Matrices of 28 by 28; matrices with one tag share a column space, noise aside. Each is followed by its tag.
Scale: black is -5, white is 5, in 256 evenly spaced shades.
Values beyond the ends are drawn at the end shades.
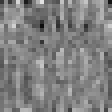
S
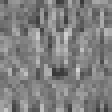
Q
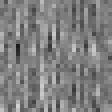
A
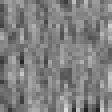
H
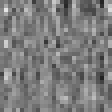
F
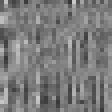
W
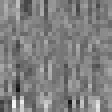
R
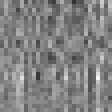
F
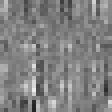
R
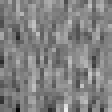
H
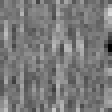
A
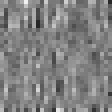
S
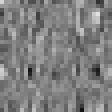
Q
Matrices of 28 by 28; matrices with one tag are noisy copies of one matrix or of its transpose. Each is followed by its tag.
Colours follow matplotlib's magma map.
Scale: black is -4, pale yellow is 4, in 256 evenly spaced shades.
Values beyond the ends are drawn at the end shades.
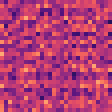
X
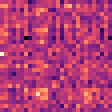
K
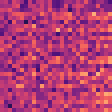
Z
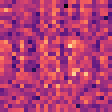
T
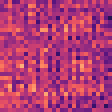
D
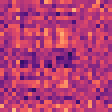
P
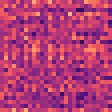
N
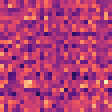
X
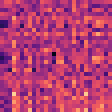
Z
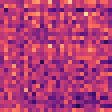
N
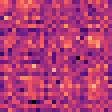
K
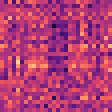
P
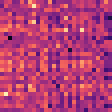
D
